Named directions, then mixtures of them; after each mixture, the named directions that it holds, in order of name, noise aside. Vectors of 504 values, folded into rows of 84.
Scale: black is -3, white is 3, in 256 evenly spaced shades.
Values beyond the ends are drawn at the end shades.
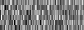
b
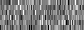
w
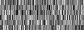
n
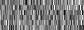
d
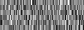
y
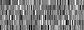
w.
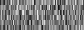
b, n, w.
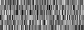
n.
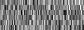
b, d, y.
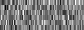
b, d, w.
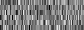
n, w.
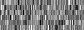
b, w.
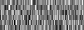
b, y.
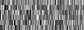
b.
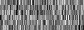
n, y.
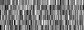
b, w.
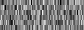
b, d, y.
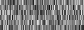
d, n.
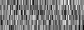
d, n, y.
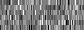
w.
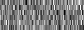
d.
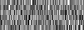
b, y.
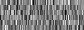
b, n, y.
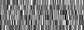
b, w, y.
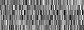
d.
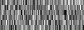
b, d, y.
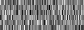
n.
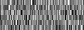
b, y.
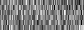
d, n.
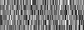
y.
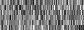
d, n, w.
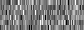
w.
